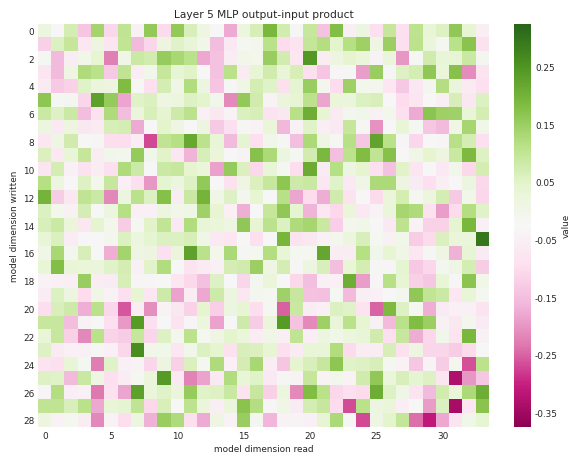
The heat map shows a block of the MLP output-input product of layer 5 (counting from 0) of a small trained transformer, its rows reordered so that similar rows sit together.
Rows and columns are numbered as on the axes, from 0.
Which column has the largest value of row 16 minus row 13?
21
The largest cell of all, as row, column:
15, 33
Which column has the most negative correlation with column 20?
27
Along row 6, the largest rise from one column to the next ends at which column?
29
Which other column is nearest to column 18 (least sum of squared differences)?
0
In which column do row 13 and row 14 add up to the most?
32
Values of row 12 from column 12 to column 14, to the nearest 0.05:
0.2 0 0.05
